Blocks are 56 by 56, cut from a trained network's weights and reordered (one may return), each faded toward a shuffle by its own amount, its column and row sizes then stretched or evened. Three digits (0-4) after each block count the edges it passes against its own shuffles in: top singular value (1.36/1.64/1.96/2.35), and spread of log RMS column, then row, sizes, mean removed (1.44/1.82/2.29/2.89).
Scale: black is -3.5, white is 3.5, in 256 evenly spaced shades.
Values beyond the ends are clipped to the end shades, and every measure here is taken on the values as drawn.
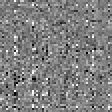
2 3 2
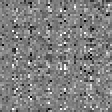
1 4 0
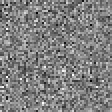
0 3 0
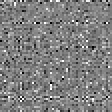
3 2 2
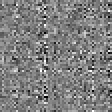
1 4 3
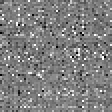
0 1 2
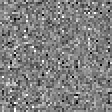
1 2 0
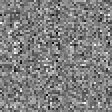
1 3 1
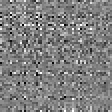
3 3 4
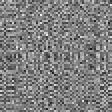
4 1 1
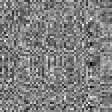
4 3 1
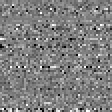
0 0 4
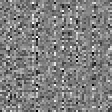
3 4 0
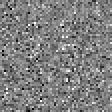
0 2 0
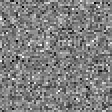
1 0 1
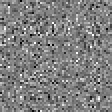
2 3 1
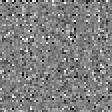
0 2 2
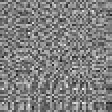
3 1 0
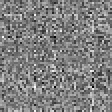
1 3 3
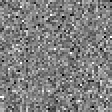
1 1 0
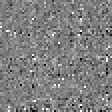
0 2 2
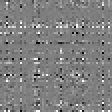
2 4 4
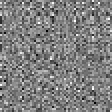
4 3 0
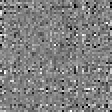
0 4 3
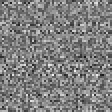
0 0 4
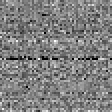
3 0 3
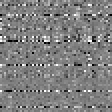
4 2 4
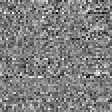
2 1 4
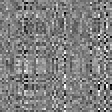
4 4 0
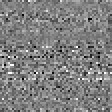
0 0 4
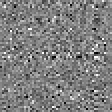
3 2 2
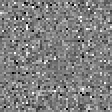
0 2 3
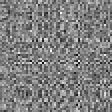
4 2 2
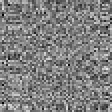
3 1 0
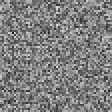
1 2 0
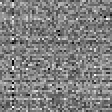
2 1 1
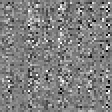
1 4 3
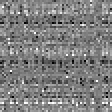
4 3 2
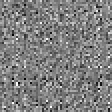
1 4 2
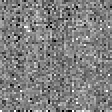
2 0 2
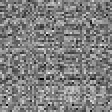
3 1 0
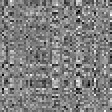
4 4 1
